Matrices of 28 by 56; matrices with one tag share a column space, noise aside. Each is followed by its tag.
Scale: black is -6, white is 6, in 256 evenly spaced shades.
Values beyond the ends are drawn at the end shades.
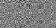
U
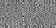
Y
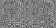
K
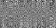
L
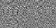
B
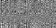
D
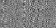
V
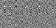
B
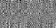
D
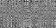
L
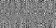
D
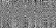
L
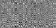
K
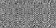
K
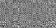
K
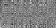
Y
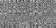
D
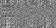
L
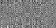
Y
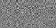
B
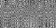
L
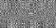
D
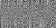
L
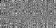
D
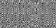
K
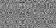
U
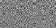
B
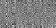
Y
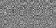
B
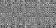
Y
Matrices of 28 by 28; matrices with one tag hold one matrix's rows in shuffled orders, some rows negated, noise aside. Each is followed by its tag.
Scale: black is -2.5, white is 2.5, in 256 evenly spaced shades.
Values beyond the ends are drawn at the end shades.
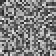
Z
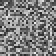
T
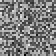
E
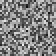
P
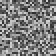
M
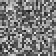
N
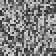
Z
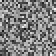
P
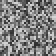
P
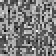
N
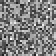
P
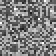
M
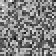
N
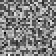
T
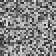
T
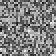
E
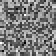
T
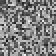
N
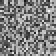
Z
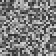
M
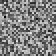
P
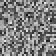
Z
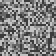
E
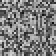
E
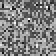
E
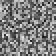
P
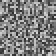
Z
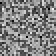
M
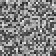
E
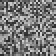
E
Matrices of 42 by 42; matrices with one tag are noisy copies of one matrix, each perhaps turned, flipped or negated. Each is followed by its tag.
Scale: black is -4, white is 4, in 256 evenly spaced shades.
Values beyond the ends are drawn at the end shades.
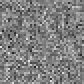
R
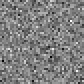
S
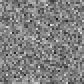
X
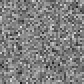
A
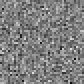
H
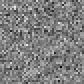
R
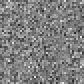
A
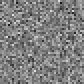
H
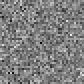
H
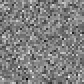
X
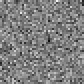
S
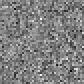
R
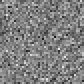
X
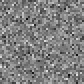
X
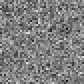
A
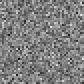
S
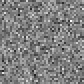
S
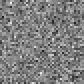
A
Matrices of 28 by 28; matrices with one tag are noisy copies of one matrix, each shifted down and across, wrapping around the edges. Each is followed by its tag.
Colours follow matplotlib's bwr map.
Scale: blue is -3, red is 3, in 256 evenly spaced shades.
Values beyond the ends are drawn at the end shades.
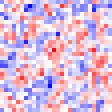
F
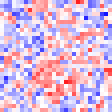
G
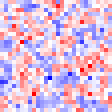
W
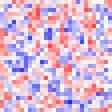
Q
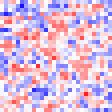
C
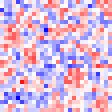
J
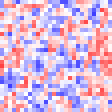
G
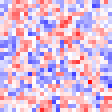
F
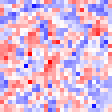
F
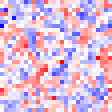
F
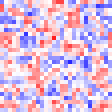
J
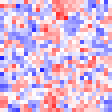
G
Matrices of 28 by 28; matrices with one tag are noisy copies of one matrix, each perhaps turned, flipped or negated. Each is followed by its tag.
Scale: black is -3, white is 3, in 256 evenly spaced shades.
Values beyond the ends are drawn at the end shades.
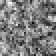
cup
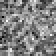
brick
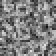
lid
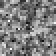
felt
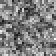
brick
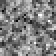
felt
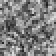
brick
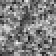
felt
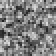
brick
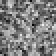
brick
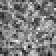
brick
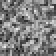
brick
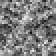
felt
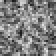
brick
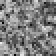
cup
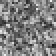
brick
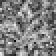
brick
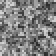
cup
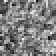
cup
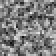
lid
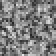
lid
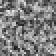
lid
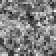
felt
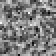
lid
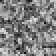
brick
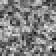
felt
